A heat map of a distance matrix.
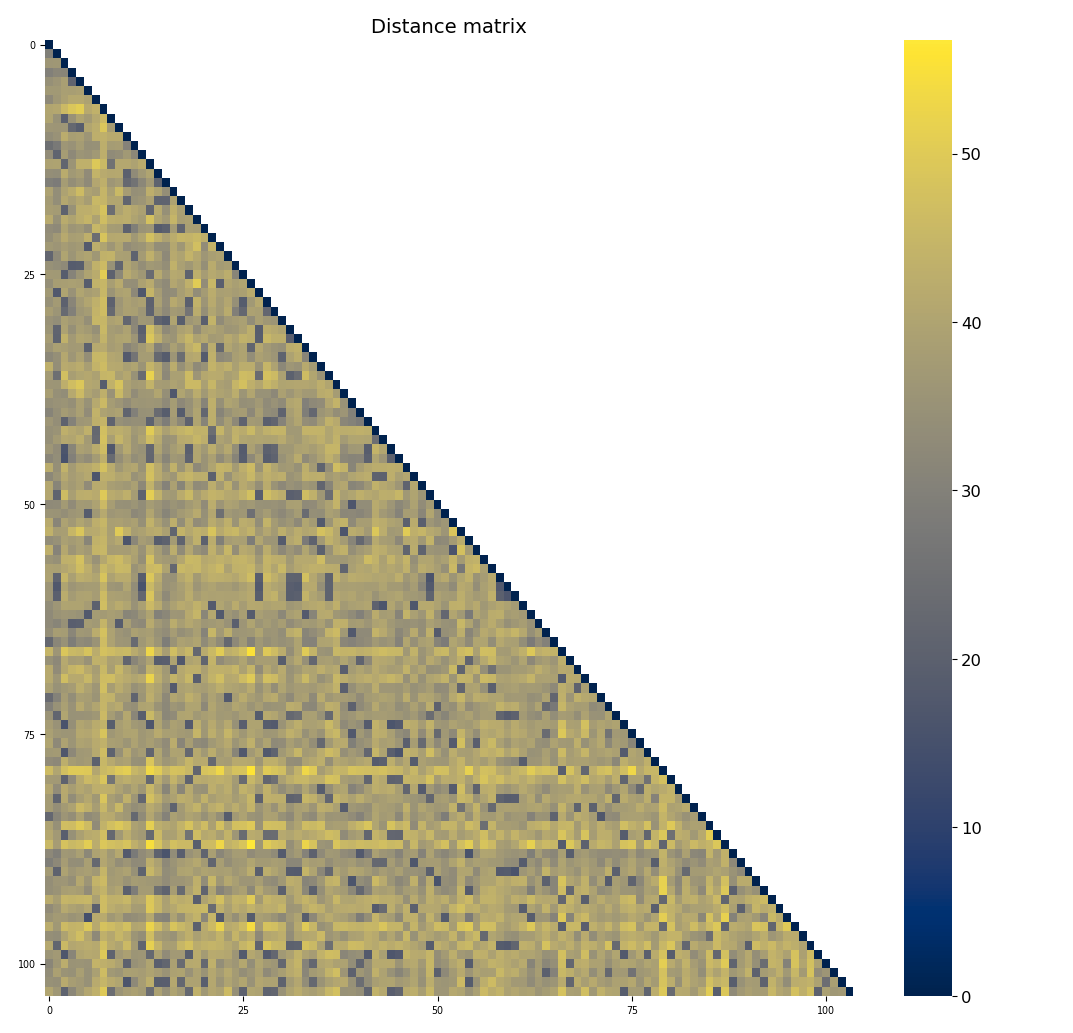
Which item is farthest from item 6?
13
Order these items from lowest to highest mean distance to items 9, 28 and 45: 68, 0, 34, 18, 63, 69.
18, 63, 0, 34, 68, 69
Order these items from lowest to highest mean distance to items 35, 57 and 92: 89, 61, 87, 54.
54, 89, 61, 87
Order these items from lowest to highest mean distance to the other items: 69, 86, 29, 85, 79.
29, 86, 69, 85, 79
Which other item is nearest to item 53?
38
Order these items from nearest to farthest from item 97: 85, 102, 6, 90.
85, 6, 90, 102
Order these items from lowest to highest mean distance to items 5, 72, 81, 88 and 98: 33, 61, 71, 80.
33, 71, 61, 80
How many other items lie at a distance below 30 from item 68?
6
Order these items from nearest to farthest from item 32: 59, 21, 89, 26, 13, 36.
59, 36, 89, 21, 26, 13
